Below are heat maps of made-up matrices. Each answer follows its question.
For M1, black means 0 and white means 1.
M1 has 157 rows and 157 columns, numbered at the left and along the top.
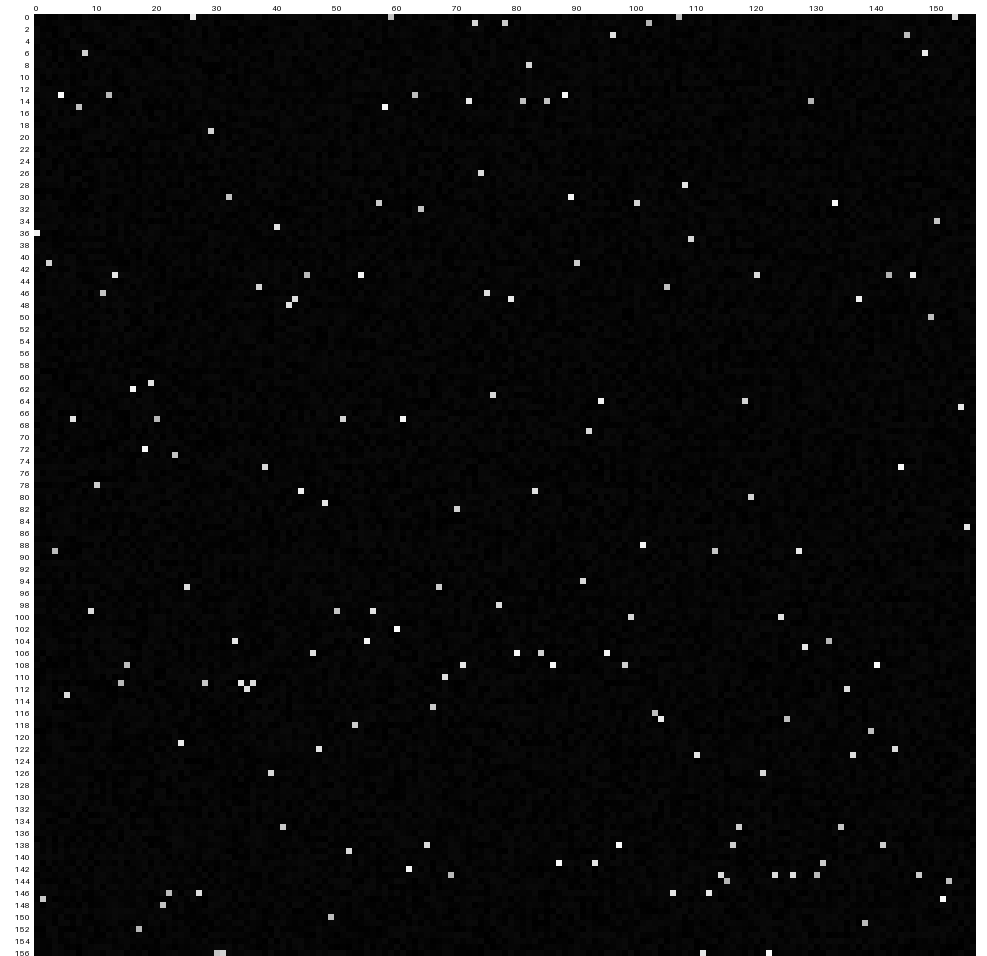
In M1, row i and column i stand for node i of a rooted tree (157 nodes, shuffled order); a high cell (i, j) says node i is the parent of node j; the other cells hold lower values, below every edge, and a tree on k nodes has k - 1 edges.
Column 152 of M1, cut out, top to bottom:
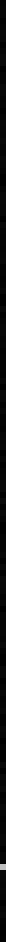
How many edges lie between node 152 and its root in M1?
9
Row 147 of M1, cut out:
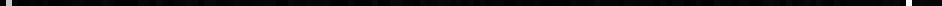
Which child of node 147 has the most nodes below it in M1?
151
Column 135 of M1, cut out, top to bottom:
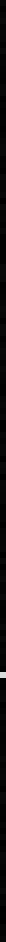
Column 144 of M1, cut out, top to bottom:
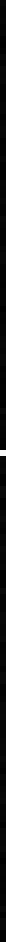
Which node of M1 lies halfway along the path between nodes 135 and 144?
106
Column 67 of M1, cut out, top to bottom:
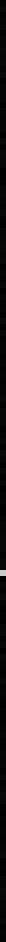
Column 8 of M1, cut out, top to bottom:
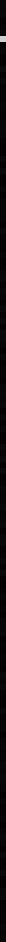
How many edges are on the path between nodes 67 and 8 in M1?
2
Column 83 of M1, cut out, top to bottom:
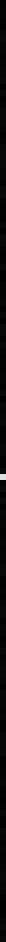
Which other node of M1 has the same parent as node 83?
44
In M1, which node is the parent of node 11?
46
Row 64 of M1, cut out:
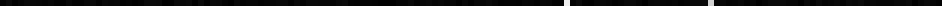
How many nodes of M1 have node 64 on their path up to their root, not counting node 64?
4
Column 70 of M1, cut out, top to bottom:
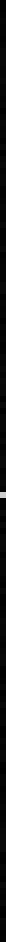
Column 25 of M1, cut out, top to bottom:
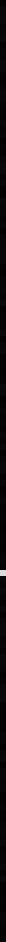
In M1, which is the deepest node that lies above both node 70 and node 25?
95
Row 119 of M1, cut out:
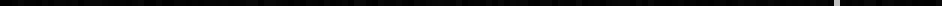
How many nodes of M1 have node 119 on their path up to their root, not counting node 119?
2
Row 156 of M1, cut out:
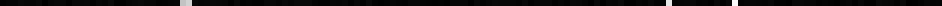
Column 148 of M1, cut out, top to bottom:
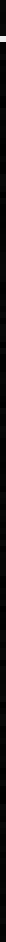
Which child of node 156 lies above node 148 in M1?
122
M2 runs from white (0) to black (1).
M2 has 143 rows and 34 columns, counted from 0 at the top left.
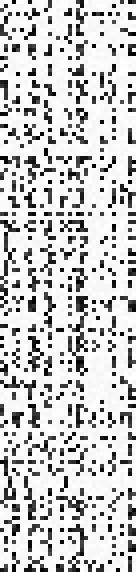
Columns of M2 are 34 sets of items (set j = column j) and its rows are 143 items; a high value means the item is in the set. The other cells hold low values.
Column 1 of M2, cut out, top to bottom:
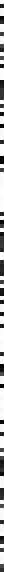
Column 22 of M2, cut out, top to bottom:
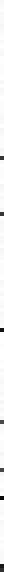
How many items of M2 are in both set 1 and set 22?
7
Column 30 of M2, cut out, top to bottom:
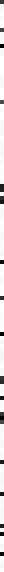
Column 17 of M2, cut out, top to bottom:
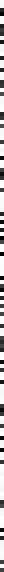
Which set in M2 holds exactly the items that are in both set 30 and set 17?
31
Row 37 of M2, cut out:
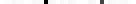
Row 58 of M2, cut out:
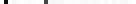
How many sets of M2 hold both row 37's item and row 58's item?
1
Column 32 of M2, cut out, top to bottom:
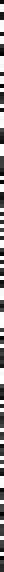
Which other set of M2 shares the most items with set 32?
7
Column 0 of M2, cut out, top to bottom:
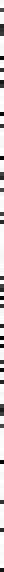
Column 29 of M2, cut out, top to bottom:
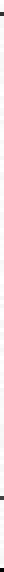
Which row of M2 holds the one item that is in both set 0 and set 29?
142
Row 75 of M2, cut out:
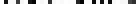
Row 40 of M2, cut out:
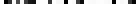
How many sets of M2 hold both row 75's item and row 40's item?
9
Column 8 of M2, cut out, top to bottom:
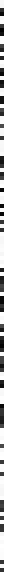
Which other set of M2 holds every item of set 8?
19
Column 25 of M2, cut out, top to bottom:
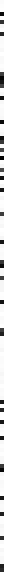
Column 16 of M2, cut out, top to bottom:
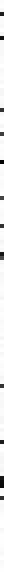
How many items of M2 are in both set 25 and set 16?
2
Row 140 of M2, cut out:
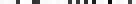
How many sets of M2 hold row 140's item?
9
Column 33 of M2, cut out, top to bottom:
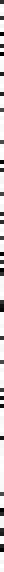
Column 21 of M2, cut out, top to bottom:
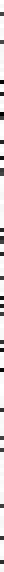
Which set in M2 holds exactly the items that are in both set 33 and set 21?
26
